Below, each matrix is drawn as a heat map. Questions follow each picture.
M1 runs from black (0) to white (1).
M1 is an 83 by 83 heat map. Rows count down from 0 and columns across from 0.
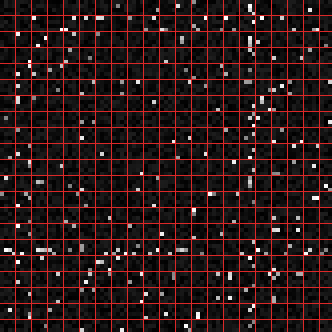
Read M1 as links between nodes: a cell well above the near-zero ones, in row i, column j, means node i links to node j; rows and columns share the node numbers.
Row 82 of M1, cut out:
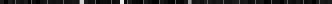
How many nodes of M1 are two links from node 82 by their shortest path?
5
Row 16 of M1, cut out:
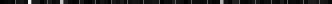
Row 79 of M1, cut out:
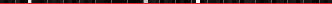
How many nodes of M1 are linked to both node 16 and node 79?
1
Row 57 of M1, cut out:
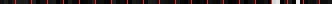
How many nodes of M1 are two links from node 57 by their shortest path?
8
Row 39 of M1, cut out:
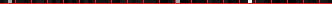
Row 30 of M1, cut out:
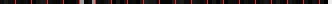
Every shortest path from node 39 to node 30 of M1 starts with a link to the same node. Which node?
node 62
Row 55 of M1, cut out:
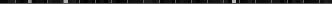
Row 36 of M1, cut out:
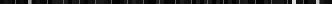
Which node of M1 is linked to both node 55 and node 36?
node 7
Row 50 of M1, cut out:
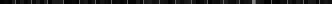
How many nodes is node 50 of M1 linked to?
1
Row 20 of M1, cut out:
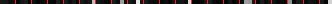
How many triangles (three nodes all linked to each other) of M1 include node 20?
7
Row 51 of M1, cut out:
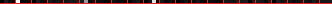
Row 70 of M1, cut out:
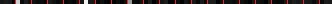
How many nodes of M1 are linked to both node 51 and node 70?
2
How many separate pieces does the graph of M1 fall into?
6
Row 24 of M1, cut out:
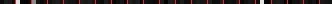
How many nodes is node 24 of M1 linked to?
3
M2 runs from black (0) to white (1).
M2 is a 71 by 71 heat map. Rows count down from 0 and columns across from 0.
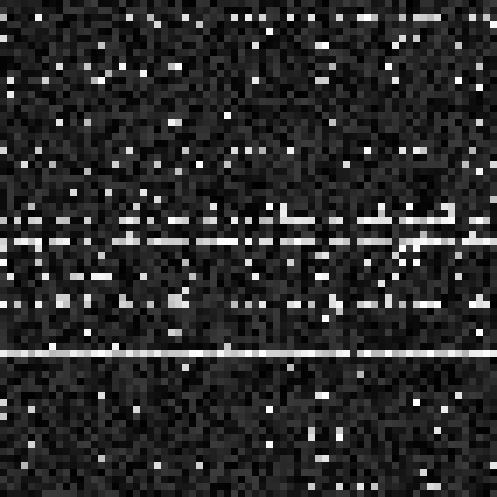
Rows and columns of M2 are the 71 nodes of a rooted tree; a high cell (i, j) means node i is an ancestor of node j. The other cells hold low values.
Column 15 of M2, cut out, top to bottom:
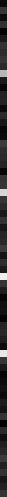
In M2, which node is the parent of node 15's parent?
27
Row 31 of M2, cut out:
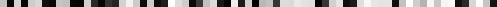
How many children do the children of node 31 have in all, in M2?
4
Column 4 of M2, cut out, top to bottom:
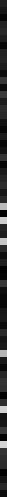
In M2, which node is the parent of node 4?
63
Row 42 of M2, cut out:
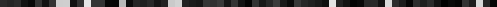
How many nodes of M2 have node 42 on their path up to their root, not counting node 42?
9
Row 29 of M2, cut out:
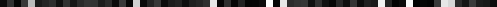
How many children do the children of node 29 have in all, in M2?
4
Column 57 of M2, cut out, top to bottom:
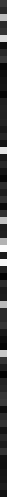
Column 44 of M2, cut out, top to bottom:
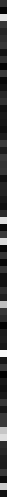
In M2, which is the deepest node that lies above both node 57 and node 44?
2
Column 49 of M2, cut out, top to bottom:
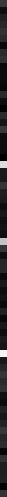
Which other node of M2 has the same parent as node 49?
66
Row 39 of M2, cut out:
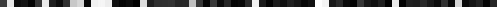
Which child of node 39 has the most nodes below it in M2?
11
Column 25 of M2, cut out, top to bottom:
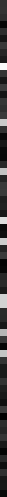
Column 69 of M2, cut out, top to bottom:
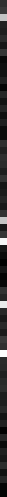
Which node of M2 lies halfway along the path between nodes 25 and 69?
9
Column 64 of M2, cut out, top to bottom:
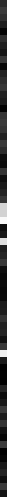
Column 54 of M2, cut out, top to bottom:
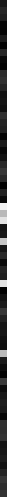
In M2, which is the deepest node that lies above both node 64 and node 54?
30
